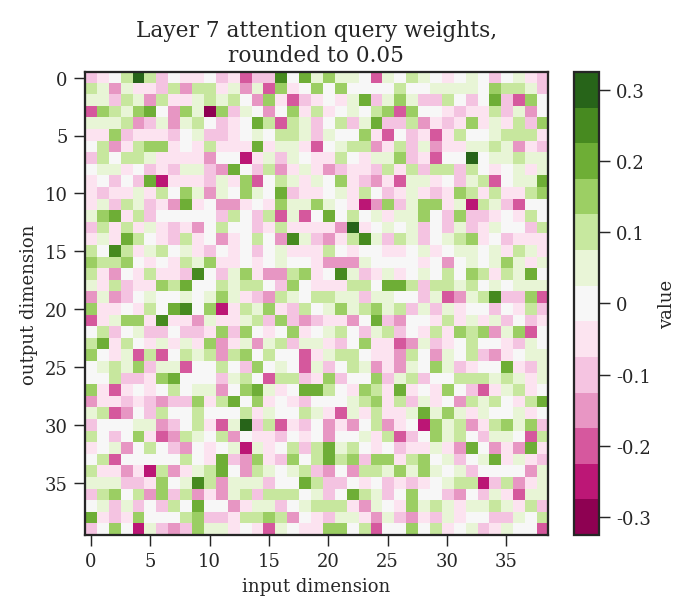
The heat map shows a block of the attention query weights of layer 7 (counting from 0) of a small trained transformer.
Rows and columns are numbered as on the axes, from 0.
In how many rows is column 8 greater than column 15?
19
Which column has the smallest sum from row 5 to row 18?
7
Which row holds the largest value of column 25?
18
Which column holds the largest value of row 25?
35
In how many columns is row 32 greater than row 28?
16
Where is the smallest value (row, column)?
3, 10
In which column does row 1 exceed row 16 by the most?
21
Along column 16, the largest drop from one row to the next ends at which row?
12
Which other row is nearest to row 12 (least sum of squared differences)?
15
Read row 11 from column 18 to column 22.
0.05 0.15 0.05 0 -0.05
